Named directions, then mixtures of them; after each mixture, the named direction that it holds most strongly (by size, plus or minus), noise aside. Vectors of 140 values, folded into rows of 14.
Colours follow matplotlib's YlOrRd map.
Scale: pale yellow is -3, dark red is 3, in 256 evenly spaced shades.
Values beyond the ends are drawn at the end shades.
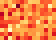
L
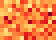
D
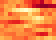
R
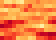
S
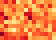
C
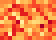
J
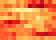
R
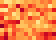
S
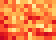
C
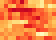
R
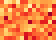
D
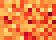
D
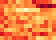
R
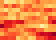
S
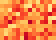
D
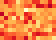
C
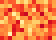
J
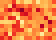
J
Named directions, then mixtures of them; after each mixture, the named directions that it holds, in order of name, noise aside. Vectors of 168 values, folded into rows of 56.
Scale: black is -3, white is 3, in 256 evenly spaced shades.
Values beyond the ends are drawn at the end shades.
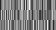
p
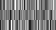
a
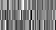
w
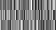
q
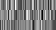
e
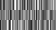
a, w.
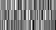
e, w.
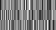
p.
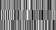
e, p.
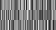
p.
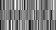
a.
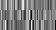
e, w.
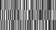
p.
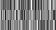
p, q.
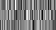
e.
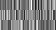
q.
